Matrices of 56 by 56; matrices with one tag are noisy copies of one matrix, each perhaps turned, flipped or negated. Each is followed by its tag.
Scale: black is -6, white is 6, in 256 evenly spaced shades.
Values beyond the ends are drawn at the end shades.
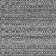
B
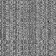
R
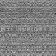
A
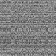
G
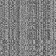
R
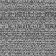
G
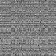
G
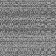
B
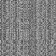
R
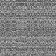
R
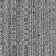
G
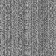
A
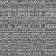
G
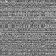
G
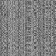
A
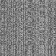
G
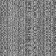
A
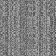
R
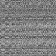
B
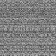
A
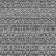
A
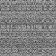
A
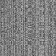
G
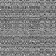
R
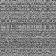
A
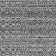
B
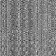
B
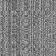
G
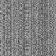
A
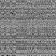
R
